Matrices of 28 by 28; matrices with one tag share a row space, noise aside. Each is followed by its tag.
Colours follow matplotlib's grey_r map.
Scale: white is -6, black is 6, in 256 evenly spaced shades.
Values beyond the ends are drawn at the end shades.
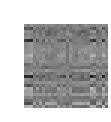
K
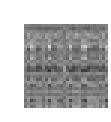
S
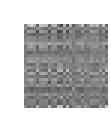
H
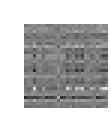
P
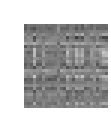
P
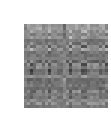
S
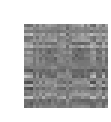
K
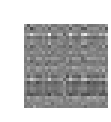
S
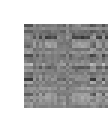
K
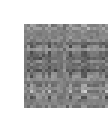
S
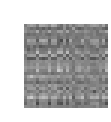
H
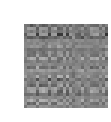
H
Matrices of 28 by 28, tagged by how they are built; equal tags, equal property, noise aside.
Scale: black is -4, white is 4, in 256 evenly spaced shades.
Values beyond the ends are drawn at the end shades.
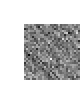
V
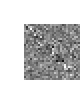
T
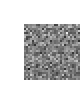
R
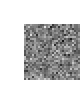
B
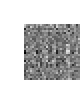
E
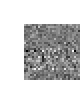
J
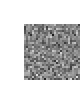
R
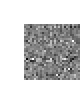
J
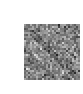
V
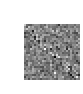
T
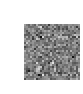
E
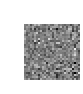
E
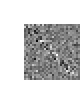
T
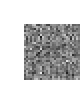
E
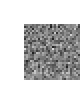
R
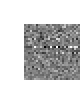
J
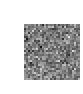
B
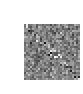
T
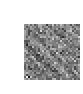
V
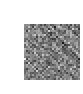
V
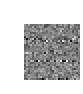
J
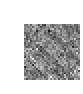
V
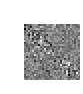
T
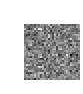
E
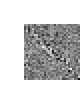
T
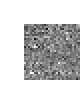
J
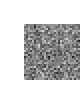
R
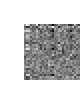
E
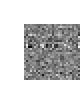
E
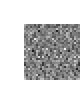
R
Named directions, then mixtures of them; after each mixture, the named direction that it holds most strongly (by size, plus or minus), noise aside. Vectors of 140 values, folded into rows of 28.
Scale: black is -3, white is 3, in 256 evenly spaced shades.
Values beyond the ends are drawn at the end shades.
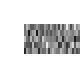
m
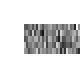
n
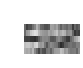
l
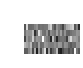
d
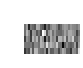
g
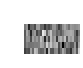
g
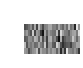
n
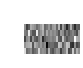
m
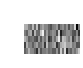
n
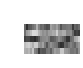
l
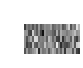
n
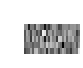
g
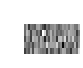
g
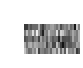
n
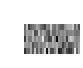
d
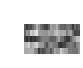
l
